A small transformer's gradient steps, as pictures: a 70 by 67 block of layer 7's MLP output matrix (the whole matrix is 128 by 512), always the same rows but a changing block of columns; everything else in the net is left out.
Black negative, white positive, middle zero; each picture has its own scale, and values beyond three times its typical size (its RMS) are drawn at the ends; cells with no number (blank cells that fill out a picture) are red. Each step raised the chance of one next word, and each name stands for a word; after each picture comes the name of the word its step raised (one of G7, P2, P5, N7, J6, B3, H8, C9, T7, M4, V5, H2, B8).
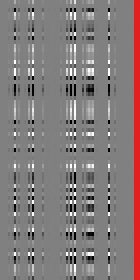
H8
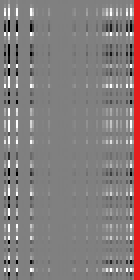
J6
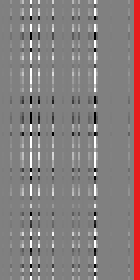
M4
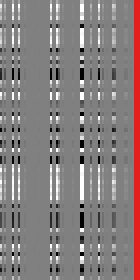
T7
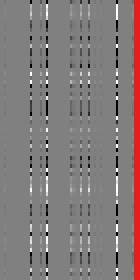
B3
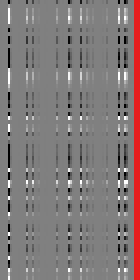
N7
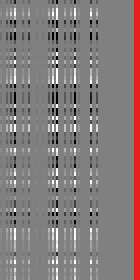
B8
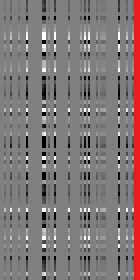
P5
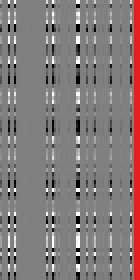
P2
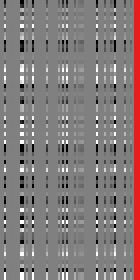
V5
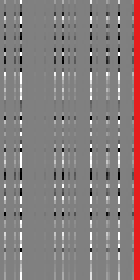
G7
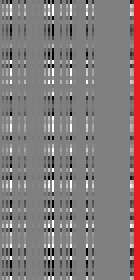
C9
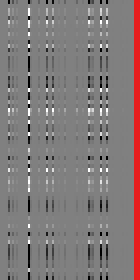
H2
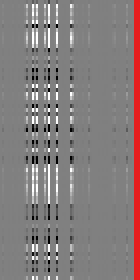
T7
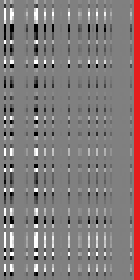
P2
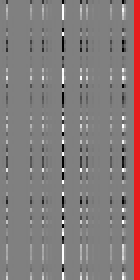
V5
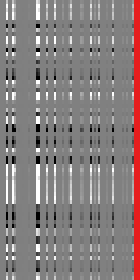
T7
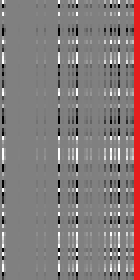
P2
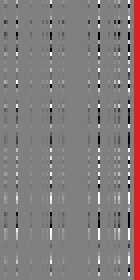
B8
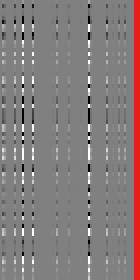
B8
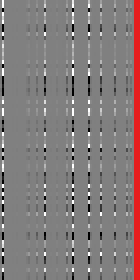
H8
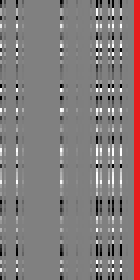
H2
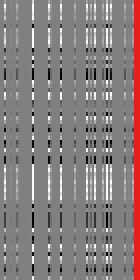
T7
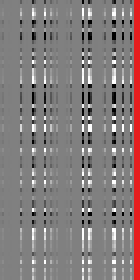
B8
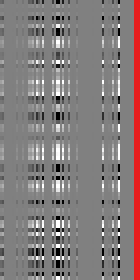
C9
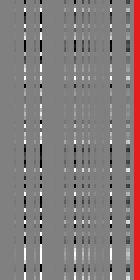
V5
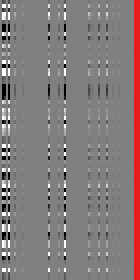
H8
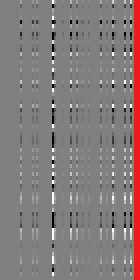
B8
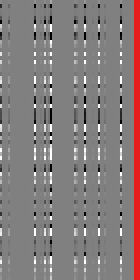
B8
